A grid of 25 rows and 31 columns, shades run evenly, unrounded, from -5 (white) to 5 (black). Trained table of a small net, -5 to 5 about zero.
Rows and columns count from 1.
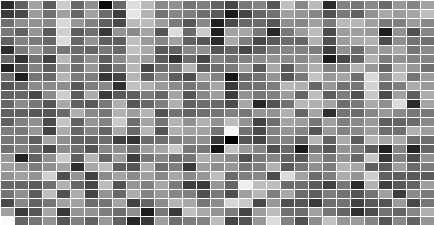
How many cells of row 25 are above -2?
27
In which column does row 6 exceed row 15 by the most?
17
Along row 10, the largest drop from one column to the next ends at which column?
10
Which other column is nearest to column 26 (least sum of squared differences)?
3
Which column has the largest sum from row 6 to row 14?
1
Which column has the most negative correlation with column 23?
8
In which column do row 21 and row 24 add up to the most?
26
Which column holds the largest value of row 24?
11
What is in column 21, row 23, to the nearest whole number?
2
